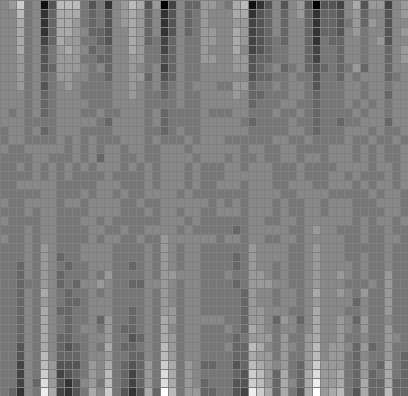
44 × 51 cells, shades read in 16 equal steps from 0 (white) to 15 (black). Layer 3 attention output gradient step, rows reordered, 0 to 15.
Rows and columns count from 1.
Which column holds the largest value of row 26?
30
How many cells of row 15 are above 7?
27
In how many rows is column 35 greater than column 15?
19
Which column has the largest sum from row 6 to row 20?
40
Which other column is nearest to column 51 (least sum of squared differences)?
48
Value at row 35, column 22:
6
